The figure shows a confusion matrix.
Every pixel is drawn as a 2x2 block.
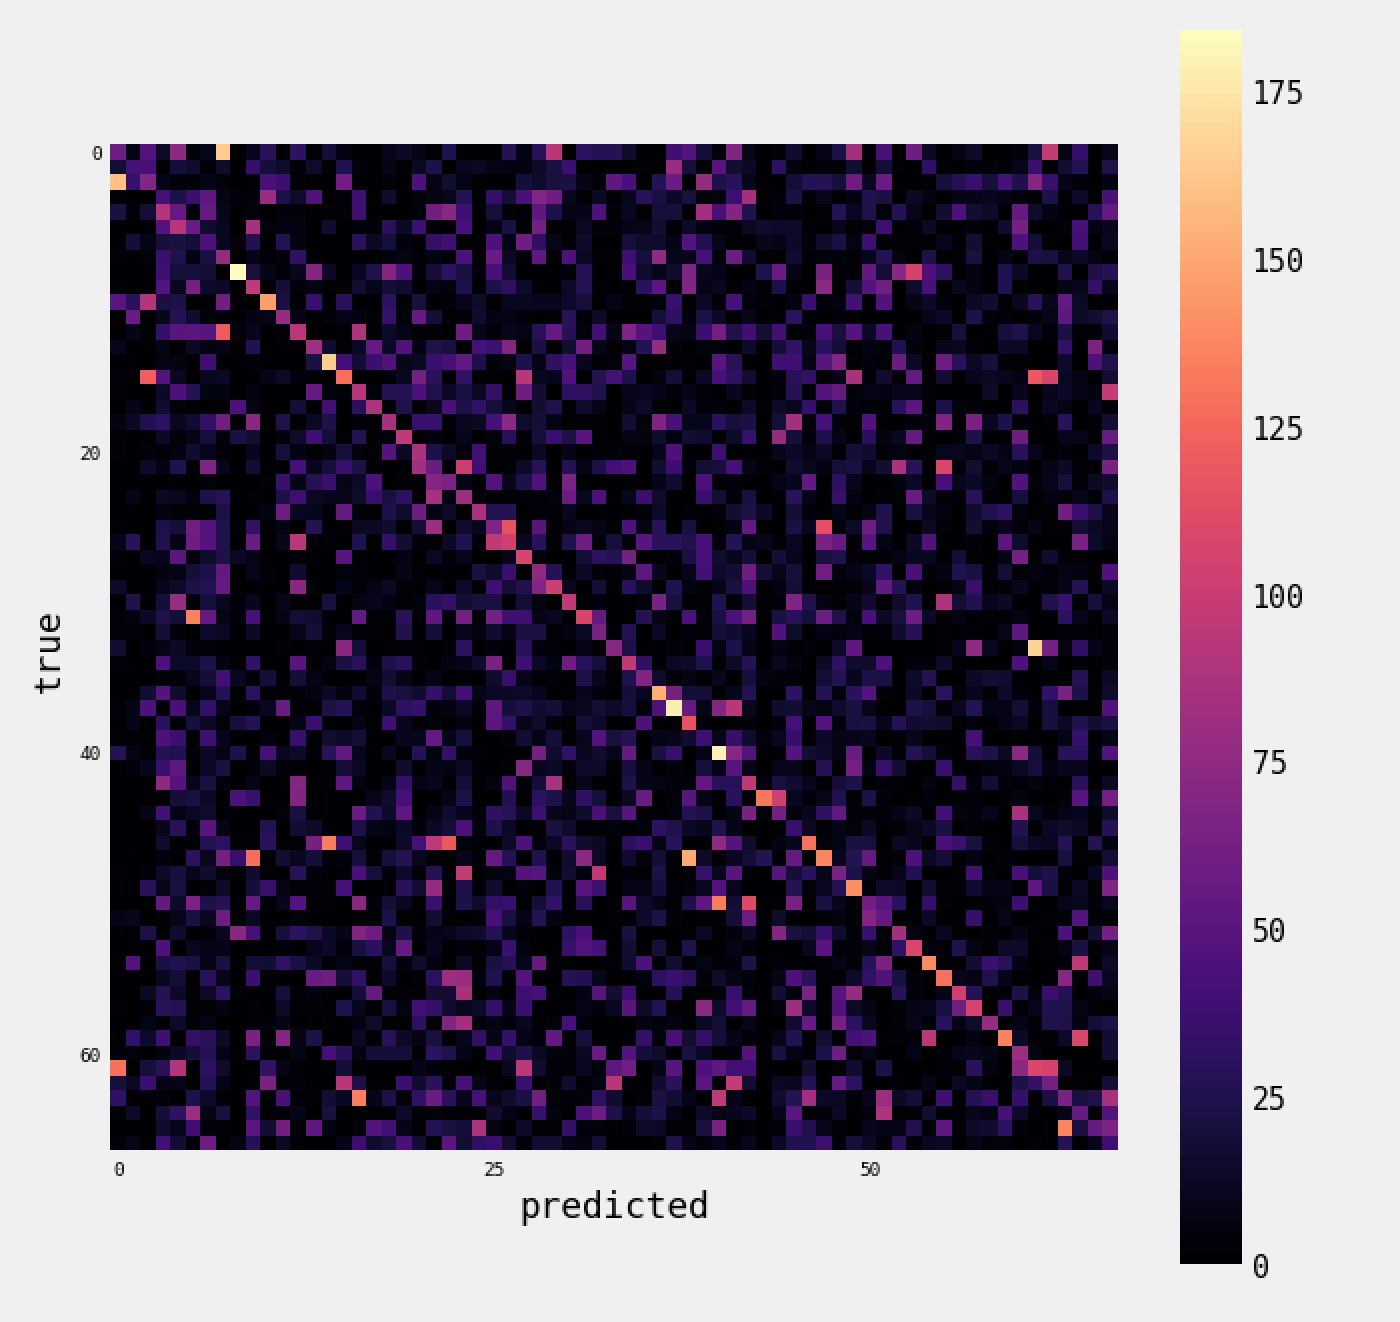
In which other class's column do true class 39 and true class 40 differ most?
60
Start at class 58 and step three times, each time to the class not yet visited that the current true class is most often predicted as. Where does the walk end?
55
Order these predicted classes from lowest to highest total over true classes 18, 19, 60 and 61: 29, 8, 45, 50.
8, 29, 50, 45
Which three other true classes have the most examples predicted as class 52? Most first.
21, 8, 14
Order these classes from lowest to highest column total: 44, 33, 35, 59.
33, 59, 35, 44
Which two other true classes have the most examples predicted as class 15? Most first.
62, 33
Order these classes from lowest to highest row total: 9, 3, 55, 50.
9, 3, 55, 50
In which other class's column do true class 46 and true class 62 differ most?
14
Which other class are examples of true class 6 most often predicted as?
27
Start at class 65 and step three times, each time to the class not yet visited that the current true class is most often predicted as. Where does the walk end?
66
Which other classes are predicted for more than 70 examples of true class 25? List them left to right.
21, 26, 47
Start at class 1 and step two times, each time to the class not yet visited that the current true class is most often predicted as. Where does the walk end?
41
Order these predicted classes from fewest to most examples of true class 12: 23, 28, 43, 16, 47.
43, 28, 47, 23, 16
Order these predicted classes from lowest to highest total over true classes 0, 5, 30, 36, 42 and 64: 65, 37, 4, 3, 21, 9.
65, 21, 37, 9, 3, 4
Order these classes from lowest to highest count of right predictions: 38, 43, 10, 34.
34, 38, 43, 10
